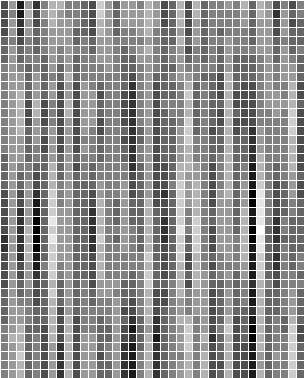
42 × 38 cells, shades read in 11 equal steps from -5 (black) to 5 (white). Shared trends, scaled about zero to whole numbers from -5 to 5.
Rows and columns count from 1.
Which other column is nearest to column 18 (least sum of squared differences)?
36
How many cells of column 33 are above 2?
11
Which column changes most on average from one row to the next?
24
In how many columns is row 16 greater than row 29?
12
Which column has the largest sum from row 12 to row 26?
33
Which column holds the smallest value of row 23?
32
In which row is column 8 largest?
1
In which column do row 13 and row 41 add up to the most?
37
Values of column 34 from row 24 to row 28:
0 0 -1 -1 -1
